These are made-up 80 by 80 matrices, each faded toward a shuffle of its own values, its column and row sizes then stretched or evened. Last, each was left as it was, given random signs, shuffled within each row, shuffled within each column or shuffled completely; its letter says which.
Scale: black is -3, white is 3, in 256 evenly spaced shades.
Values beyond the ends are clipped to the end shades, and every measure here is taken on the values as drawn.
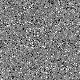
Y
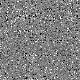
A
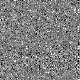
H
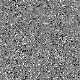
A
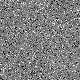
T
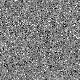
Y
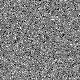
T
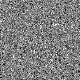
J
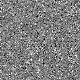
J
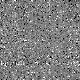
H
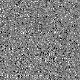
H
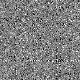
H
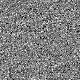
Y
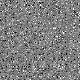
H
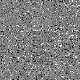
H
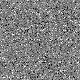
Y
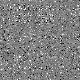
A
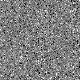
J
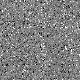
A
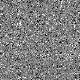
A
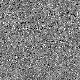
Y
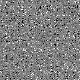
H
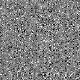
H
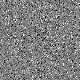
J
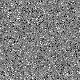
Y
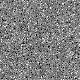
J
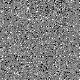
A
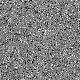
T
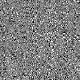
H
